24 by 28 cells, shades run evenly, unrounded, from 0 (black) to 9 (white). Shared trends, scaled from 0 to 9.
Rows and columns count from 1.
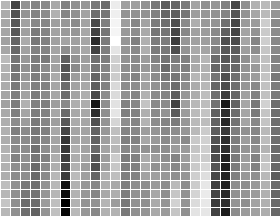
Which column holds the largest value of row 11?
12
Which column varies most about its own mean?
7
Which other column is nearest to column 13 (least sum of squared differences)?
14
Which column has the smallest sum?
23
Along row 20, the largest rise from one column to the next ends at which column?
8
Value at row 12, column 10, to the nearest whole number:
1
